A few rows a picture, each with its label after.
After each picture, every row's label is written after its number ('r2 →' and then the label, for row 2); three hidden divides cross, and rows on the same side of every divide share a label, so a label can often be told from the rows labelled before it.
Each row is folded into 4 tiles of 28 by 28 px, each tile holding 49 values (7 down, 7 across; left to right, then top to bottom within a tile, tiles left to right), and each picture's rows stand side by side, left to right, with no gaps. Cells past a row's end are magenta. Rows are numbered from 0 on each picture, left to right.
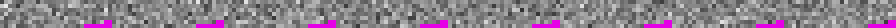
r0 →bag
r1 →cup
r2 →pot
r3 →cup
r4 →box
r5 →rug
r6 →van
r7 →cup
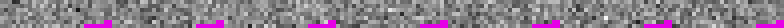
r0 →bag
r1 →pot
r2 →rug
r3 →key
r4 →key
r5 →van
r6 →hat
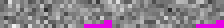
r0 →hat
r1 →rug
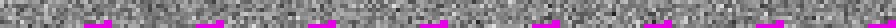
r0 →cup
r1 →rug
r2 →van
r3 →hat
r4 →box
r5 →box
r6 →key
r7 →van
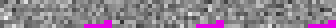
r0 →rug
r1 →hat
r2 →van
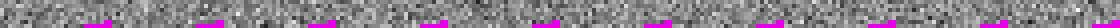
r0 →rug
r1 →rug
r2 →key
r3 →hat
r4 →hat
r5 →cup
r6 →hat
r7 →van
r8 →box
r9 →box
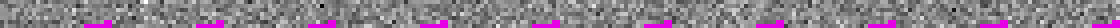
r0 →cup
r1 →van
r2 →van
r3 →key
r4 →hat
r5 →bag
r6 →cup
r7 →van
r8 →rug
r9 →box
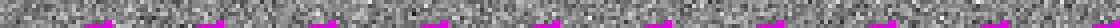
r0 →hat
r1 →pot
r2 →van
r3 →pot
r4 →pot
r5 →cup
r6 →van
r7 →key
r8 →key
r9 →cup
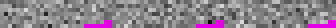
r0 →van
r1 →van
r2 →bag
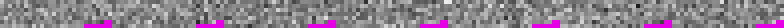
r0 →cup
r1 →box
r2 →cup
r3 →rug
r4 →rug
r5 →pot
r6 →hat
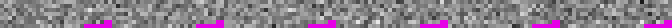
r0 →hat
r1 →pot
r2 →van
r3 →hat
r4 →rug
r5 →hat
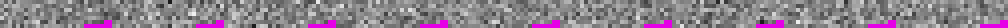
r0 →box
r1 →hat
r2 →cup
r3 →box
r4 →pot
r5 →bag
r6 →cup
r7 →rug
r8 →box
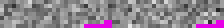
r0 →pot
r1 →van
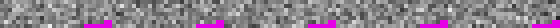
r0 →cup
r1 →van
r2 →hat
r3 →pot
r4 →rug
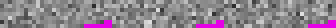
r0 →cup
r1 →box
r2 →box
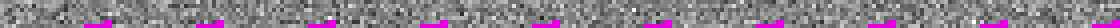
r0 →pot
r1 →cup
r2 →cup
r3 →box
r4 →van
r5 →pot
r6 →rug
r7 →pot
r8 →hat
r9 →bag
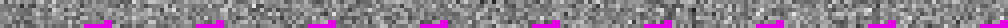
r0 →cup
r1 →cup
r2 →rug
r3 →hat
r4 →cup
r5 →rug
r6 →key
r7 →hat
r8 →hat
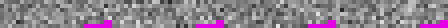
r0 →key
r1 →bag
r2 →pot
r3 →hat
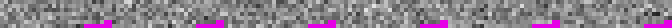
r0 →rug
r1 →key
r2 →cup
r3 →key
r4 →rug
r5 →pot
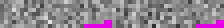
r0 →key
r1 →rug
